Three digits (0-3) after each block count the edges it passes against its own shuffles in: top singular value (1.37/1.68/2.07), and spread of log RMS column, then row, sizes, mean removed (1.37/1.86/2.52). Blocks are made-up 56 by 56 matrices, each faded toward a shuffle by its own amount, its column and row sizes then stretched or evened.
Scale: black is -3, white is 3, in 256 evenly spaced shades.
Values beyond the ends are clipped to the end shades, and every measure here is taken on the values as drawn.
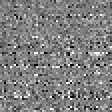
2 1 3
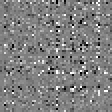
0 3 3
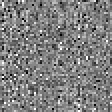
2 2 0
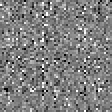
2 2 1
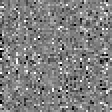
0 3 1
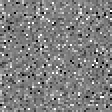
1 0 1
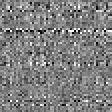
3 1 3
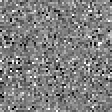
1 1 2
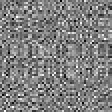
3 0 2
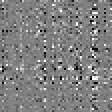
2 3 3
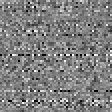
2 1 3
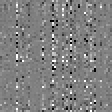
2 3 1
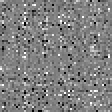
1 2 2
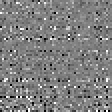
2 2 3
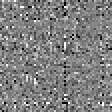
0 2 2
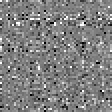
2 2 2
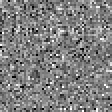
1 0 1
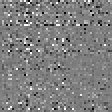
1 2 3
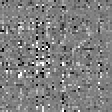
2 3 2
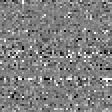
2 1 3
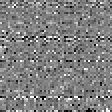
3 0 3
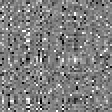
3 2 0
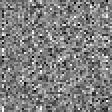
2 2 0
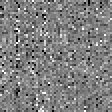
1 2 0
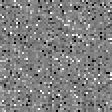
1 1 1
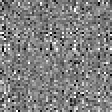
2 3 2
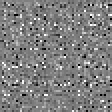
0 2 3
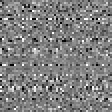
3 1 3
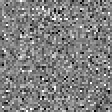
0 2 1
